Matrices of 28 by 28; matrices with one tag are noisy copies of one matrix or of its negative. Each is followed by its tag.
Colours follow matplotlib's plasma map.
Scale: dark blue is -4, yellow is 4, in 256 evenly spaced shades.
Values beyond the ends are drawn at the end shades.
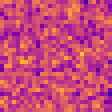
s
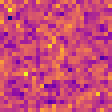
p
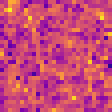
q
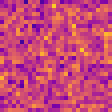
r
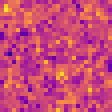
q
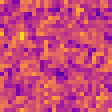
q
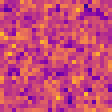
q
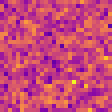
p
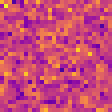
p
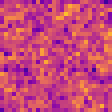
r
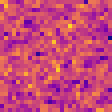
p
